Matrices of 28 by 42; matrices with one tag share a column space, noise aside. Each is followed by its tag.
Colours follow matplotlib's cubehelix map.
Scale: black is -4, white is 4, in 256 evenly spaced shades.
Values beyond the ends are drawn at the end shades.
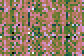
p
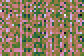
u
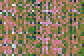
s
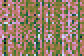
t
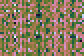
u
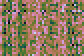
s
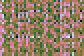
u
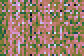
s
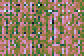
s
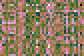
s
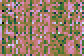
s
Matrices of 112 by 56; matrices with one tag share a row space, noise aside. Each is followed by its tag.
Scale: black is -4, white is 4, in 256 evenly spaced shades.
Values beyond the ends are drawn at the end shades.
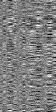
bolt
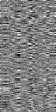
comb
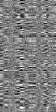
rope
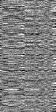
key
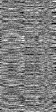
key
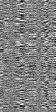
rope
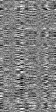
rope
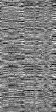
key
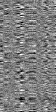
rope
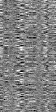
rope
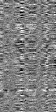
rope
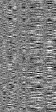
bolt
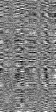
rope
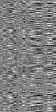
bolt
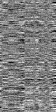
key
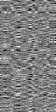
comb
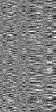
bolt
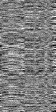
key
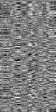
comb
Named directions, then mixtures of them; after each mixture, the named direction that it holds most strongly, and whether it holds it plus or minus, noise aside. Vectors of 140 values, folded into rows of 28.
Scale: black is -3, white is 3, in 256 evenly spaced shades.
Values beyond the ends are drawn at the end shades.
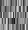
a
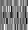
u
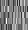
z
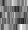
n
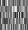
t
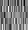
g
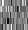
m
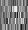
t, plus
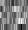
n, minus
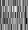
t, plus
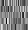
z, minus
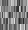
a, minus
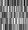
g, plus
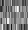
m, minus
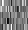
m, plus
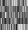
n, plus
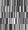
a, minus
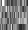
n, minus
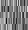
z, minus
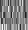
g, plus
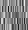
g, minus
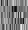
t, minus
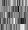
n, plus
